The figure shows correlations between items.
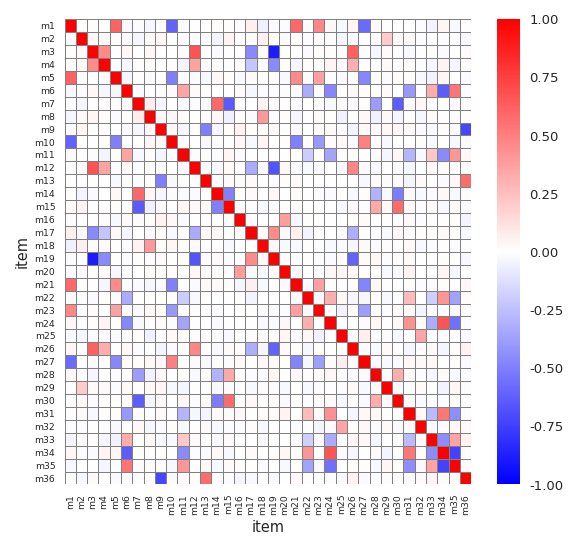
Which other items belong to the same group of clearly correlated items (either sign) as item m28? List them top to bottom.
m7, m14, m15, m30
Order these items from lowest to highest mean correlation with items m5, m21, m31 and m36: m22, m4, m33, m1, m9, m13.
m9, m33, m4, m22, m13, m1
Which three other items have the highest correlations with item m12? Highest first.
m3, m26, m4
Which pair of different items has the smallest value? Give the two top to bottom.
m3, m19
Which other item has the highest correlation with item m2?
m29
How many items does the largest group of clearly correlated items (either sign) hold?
8
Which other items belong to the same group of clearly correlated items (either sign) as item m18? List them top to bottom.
m8
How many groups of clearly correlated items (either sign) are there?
9
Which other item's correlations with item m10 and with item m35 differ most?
m34
